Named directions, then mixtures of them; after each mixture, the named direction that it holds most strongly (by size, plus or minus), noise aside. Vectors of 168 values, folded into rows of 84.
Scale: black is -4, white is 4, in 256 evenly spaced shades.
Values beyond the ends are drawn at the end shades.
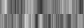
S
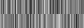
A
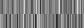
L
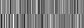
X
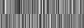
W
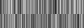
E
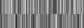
E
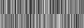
A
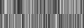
E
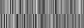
X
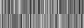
E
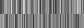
E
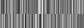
W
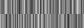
L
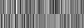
A
